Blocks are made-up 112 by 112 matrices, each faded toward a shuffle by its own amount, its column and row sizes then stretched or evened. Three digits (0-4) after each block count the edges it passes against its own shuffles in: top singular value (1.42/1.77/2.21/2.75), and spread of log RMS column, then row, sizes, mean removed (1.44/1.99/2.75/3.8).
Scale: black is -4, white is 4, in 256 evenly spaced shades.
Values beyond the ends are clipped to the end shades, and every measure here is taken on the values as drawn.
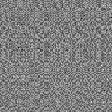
4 0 1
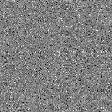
3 1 0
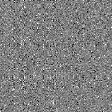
3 2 1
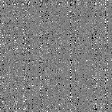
1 3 2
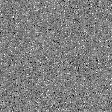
1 0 1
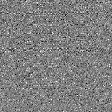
3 0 2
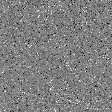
0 0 0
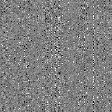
3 3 0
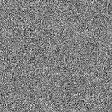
2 0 1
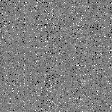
0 2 1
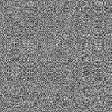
4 1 2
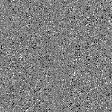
2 2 0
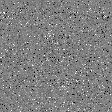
0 0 2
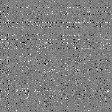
2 2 3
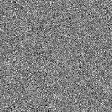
2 1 0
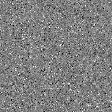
1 1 0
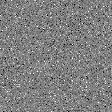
2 0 0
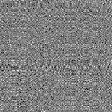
4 0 2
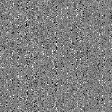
2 3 0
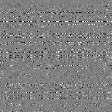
4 0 4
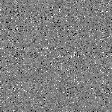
1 1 2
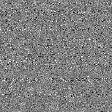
1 0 3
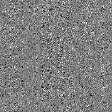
1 3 1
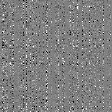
1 4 2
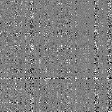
2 4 3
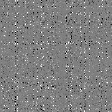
1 3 2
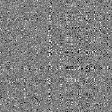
3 3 2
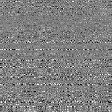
4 0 4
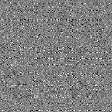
3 1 3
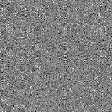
3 1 0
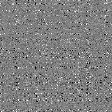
1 2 3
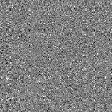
3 2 0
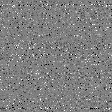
1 0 3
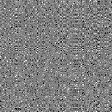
4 2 1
